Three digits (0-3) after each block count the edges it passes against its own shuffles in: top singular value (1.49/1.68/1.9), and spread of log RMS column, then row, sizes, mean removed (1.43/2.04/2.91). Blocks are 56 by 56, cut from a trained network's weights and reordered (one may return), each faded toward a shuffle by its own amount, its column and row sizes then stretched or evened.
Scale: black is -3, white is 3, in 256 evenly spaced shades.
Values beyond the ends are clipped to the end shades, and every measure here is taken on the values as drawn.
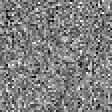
0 2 0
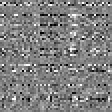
3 1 3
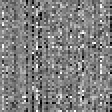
2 3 1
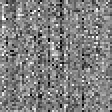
1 2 1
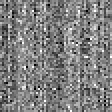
3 1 1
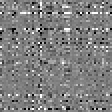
3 2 3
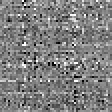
0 2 2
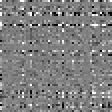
3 2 3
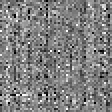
1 2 1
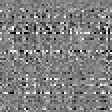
3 1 3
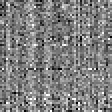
3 0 2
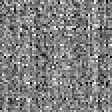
1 0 2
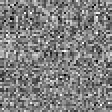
3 0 1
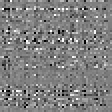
0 2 3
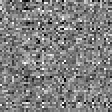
3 2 2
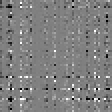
2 3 2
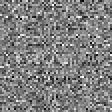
2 0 2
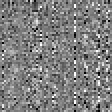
1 3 0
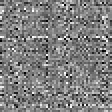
3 2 2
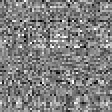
3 0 2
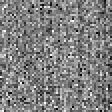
0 0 0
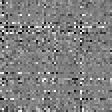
3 2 3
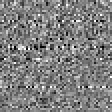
2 0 2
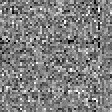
0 1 1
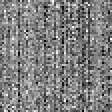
3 2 0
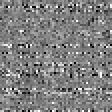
0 0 3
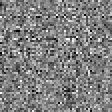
3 1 2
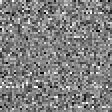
0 0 2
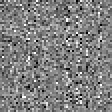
0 2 0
